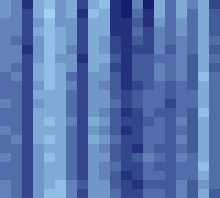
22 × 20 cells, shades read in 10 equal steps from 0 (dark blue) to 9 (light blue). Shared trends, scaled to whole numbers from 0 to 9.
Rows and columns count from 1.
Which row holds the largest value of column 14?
18
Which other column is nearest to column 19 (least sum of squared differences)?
6
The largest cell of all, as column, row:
5, 2
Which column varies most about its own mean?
14
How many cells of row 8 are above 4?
10
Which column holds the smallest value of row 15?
12
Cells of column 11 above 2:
15
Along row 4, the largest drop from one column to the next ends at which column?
11
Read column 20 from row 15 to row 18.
4 4 4 4
